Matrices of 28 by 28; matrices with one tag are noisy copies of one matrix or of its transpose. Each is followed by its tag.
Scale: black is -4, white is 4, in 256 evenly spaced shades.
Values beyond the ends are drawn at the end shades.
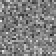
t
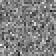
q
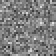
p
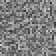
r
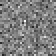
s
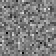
r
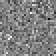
q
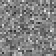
r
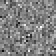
s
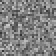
r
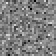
q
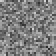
q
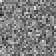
q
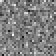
q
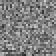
r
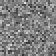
r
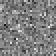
t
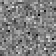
t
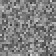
p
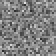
r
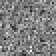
r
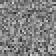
p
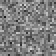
s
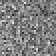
r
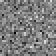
q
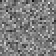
r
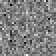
q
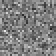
t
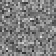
r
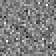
s
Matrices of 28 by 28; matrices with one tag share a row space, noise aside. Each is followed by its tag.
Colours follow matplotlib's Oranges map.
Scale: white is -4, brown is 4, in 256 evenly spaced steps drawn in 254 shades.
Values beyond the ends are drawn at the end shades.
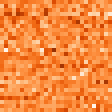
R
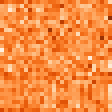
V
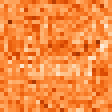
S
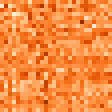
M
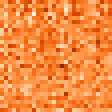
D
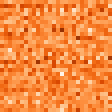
V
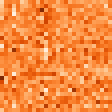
M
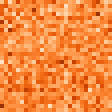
D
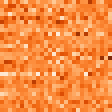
V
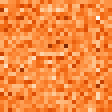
D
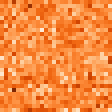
M
